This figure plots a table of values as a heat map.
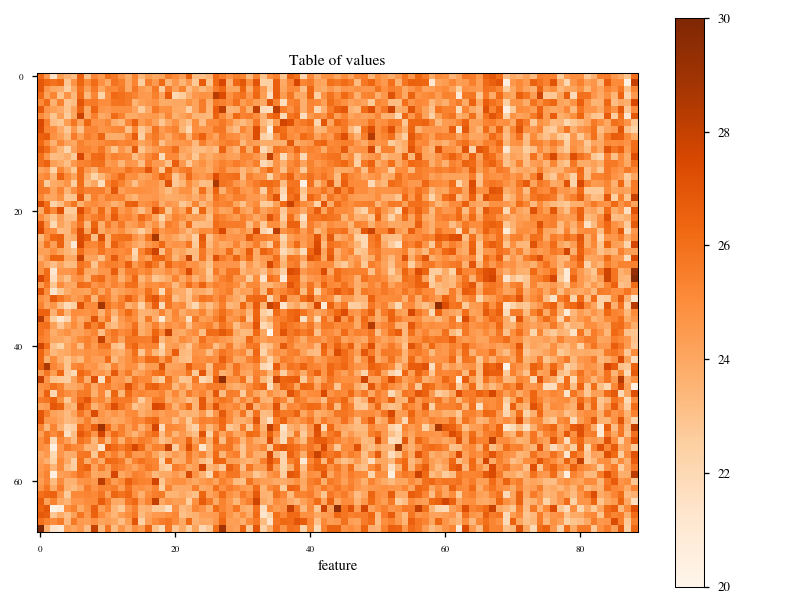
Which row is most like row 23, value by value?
5
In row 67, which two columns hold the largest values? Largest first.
0, 27
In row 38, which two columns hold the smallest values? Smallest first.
34, 79
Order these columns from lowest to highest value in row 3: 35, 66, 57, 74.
57, 66, 35, 74
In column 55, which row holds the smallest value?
28
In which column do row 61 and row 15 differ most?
18
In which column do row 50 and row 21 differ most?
52
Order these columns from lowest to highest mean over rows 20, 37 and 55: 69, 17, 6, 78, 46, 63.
78, 69, 63, 46, 6, 17
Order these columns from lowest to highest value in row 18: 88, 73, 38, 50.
50, 73, 38, 88
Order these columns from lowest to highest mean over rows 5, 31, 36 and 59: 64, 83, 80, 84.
83, 80, 64, 84
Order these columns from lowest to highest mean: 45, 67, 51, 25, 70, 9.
25, 70, 51, 9, 45, 67
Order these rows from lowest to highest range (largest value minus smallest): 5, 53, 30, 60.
60, 53, 5, 30
